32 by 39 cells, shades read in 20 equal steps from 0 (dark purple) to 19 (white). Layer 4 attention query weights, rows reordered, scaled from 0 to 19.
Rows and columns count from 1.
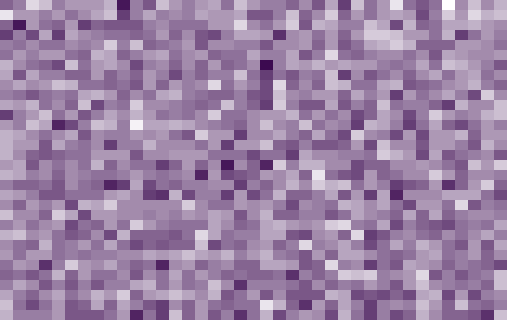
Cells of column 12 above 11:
5
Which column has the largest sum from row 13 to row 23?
1
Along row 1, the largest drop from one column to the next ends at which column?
10
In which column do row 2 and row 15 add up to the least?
33
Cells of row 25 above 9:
15
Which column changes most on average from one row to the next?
27
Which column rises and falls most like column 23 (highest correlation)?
25
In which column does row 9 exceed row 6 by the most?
17
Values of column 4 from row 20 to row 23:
6 9 7 10
